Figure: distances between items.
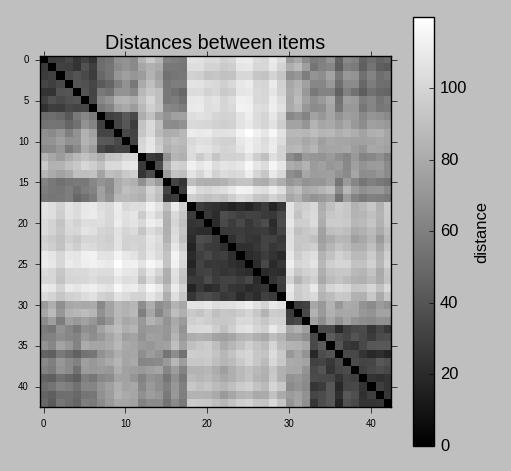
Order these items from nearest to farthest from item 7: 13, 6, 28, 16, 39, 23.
6, 39, 16, 13, 23, 28
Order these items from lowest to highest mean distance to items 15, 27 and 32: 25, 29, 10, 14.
29, 25, 14, 10
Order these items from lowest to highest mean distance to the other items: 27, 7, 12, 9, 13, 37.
37, 7, 27, 12, 9, 13
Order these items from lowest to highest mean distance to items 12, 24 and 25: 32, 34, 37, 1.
34, 37, 32, 1
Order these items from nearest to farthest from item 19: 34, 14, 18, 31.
18, 34, 31, 14
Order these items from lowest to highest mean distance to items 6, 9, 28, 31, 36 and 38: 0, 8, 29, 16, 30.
0, 8, 30, 16, 29
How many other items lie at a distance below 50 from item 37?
9
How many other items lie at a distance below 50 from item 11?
4
